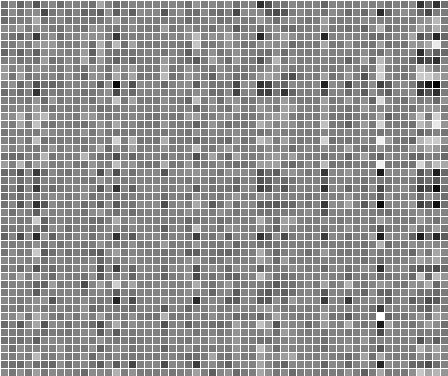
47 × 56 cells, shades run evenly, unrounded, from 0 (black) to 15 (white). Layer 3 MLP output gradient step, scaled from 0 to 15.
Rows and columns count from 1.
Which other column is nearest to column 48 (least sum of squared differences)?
21
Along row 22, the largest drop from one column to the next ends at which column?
48
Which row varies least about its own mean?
17
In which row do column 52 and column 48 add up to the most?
40
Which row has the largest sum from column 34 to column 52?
18
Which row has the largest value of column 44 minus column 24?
41
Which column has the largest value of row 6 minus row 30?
55
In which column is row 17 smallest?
53
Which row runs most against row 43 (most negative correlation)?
35
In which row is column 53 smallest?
30
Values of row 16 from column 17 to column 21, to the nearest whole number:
8 7 7 7 9
